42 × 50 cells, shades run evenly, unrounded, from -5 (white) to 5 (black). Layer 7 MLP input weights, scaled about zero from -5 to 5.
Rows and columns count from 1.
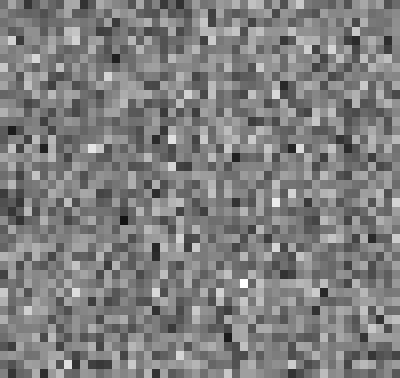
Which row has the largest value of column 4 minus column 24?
11
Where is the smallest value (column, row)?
31, 32
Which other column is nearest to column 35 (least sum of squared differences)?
48
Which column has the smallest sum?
33
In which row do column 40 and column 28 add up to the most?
35
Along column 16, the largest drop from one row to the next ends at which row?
26
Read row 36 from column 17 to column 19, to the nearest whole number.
1 -1 1
